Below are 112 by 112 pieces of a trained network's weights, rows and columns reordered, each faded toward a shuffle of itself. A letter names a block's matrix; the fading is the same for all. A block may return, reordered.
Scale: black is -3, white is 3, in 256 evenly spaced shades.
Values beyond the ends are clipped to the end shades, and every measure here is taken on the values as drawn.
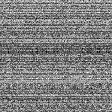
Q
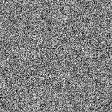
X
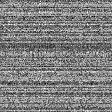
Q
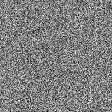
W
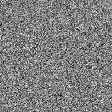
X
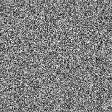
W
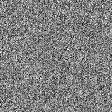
W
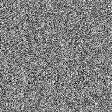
W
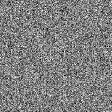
X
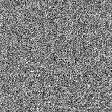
X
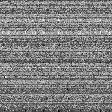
Q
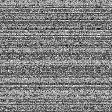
Q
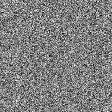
W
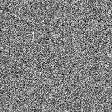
W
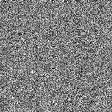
W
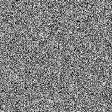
X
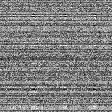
Q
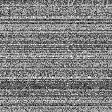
Q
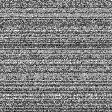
Q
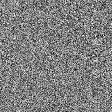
X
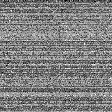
Q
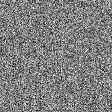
W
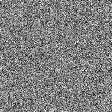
X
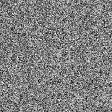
W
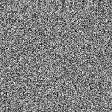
W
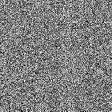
W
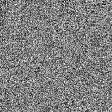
W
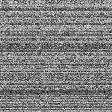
Q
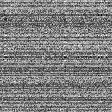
Q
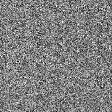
X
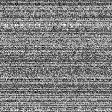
Q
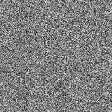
W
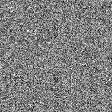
X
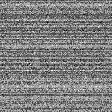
Q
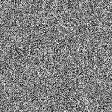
X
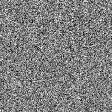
X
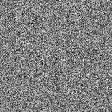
W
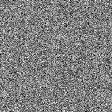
X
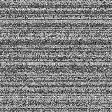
Q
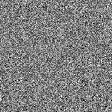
X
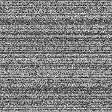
Q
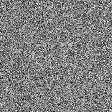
X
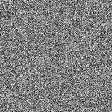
W
